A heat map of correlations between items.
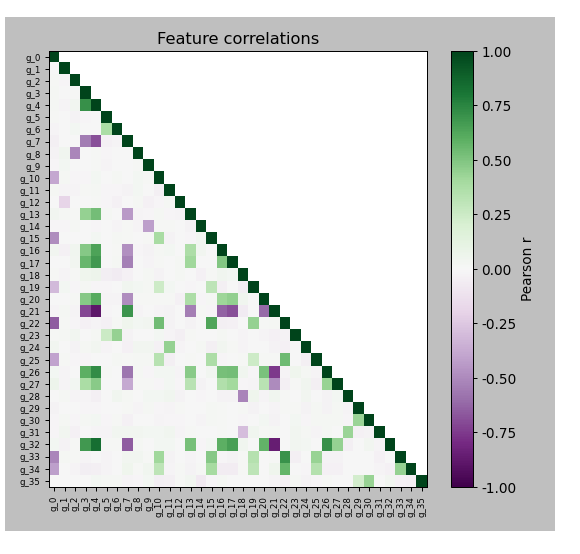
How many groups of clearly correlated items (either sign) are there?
9
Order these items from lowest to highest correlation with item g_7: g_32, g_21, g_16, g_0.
g_32, g_16, g_0, g_21
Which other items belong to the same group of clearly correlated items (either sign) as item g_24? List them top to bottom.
g_11
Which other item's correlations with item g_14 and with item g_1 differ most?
g_9
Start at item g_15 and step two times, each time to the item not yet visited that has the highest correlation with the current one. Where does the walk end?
g_33
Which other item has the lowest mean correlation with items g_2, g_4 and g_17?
g_21
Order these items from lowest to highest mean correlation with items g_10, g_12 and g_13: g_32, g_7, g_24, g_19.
g_7, g_24, g_19, g_32
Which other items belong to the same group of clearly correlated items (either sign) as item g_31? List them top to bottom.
g_18, g_28
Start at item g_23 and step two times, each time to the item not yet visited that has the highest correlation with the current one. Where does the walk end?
g_5
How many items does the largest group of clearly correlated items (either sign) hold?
11
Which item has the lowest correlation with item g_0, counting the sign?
g_22
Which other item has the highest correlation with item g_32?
g_4
